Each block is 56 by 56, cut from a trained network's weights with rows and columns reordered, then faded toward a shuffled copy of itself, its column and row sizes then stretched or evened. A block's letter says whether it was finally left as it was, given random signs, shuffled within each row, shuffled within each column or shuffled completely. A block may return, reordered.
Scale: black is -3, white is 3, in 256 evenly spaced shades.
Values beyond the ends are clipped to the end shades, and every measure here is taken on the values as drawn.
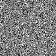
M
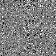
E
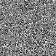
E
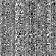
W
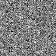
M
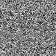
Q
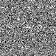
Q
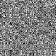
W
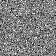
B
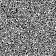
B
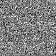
Q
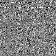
E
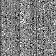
M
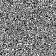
Q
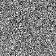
M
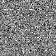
Q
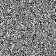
M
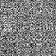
W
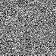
Q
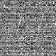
W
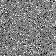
B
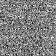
Q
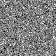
B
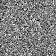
B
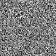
E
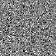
E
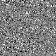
Q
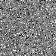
Q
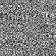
W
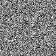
M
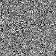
E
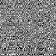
W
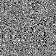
E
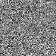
E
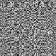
W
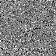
Q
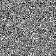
E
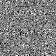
Q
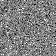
B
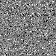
Q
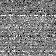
Q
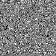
Q
